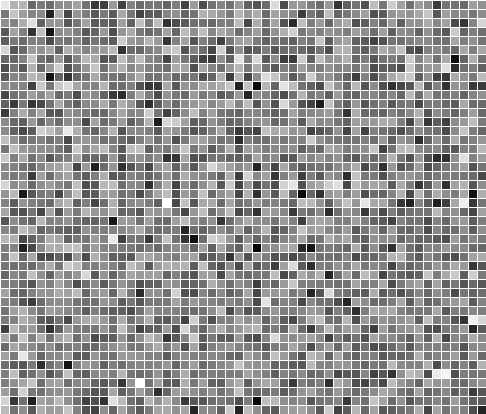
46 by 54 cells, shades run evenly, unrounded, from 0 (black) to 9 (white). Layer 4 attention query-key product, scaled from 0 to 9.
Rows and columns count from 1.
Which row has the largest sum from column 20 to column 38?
4
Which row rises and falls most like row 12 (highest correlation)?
10
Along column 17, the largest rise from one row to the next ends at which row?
13
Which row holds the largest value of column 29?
7
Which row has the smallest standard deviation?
39
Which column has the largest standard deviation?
29
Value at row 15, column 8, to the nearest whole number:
8
